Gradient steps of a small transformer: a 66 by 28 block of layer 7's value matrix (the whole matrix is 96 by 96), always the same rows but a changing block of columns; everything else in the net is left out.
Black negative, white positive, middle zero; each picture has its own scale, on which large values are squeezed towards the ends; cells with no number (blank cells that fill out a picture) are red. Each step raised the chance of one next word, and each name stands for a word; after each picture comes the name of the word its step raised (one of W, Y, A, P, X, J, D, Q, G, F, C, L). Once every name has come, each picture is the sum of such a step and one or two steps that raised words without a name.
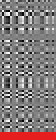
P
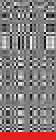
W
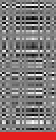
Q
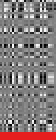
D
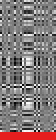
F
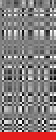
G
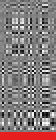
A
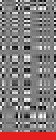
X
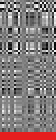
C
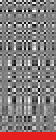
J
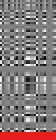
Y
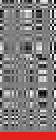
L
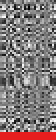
D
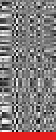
G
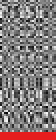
X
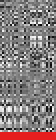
Y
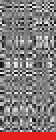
Q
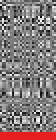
Q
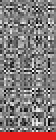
A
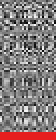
C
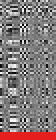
P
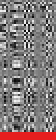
J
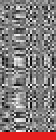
F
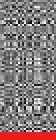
F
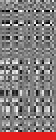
L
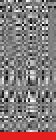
L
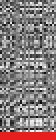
W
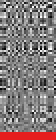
C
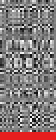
L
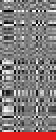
L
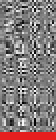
A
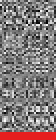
P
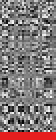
G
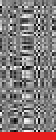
W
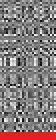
F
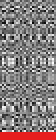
F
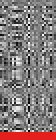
F
